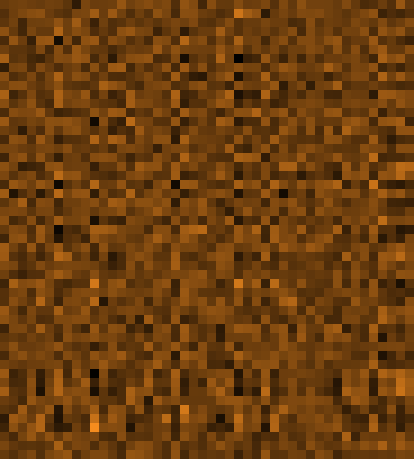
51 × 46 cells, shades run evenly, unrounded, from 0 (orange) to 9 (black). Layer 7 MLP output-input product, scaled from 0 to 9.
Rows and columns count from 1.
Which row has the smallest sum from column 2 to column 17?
23
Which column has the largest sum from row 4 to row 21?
27
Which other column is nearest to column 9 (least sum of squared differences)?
40
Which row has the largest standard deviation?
44
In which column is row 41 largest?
26
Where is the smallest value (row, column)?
48, 11
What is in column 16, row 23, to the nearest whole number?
4
